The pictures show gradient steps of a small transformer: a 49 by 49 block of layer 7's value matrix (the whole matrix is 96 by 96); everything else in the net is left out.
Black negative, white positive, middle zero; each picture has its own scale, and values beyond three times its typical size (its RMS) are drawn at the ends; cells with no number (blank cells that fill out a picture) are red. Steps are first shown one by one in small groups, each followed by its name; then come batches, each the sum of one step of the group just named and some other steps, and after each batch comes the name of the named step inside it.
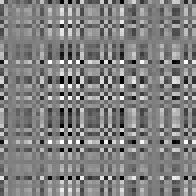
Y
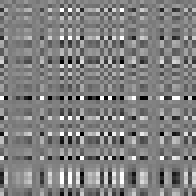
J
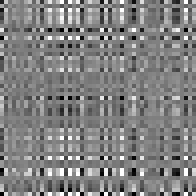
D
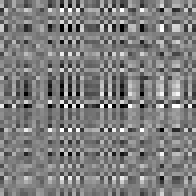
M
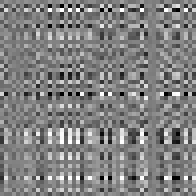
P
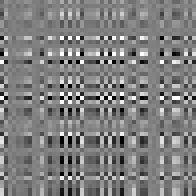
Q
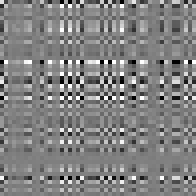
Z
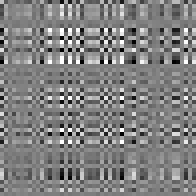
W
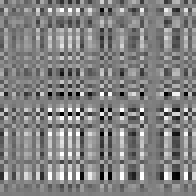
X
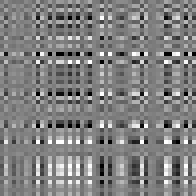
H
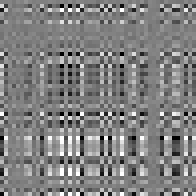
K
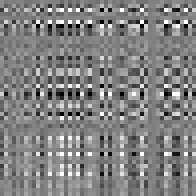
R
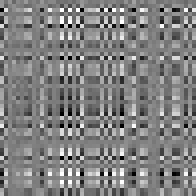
J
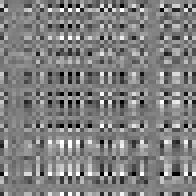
H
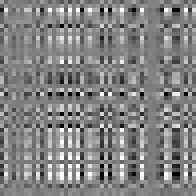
X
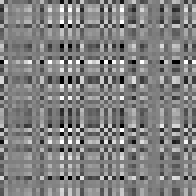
Y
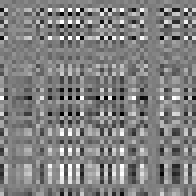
J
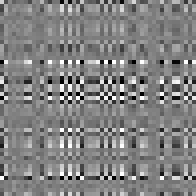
Z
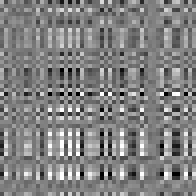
X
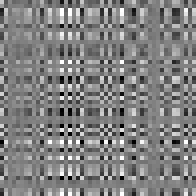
Y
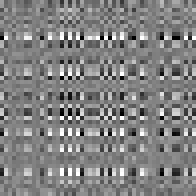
J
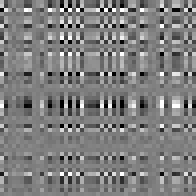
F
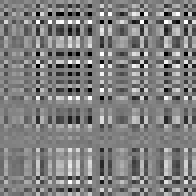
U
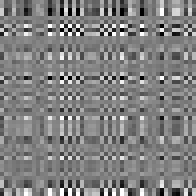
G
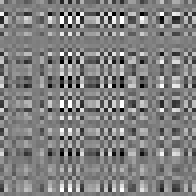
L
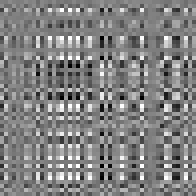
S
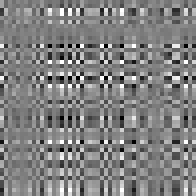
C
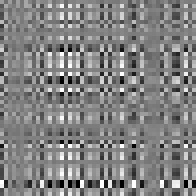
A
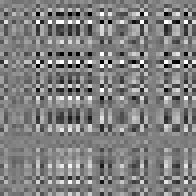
U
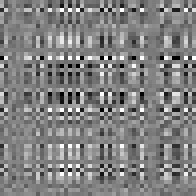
S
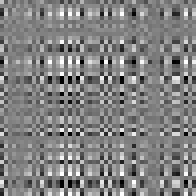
A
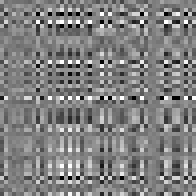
U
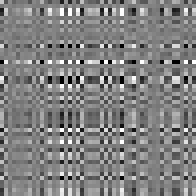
C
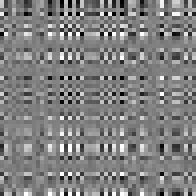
G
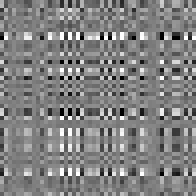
G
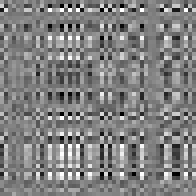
S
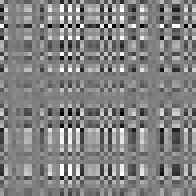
L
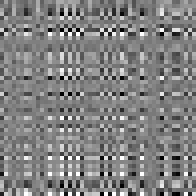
G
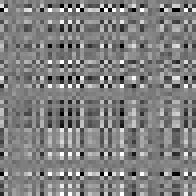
C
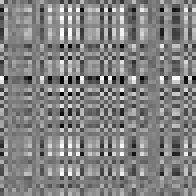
A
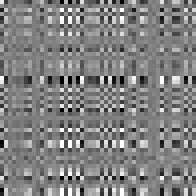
L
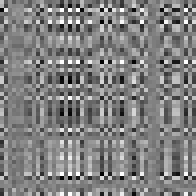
U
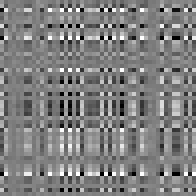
F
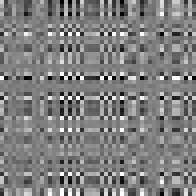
G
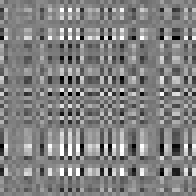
A
